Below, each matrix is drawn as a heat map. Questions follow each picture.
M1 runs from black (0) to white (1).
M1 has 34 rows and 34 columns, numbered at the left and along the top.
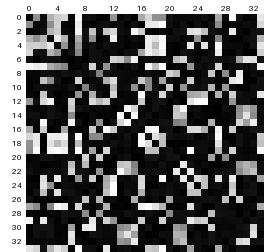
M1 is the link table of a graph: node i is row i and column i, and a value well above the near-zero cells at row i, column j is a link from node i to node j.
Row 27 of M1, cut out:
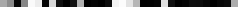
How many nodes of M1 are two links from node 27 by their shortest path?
8
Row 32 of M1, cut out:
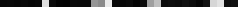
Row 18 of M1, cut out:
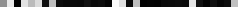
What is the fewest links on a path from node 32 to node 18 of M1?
4
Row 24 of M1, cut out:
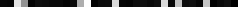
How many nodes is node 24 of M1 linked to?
8
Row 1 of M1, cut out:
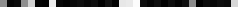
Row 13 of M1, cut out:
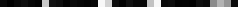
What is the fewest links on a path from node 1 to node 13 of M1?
4
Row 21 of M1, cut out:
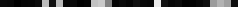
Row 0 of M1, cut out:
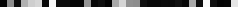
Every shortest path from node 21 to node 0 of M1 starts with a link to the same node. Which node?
node 6
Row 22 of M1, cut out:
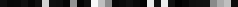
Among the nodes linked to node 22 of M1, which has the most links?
node 23
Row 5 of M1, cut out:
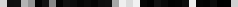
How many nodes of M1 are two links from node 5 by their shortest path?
10
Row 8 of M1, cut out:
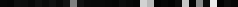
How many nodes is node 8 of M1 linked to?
6
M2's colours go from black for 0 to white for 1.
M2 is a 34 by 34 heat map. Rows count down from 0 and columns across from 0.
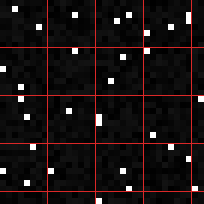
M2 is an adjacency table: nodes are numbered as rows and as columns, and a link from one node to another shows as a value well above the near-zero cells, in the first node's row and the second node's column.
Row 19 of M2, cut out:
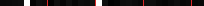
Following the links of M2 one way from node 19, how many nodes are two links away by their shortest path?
4
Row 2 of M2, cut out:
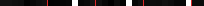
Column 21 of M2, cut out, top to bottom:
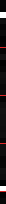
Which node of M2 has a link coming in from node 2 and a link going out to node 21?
node 31
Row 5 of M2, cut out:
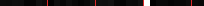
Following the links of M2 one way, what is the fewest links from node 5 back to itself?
2
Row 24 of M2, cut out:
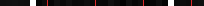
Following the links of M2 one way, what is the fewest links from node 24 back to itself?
2
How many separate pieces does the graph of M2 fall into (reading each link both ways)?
9
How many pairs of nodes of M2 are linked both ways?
2
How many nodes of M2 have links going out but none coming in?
7
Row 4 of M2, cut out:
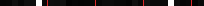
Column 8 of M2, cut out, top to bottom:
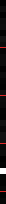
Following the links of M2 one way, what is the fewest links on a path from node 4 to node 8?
2
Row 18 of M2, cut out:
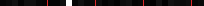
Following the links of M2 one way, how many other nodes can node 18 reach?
2
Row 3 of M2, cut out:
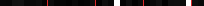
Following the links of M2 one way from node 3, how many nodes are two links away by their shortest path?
4
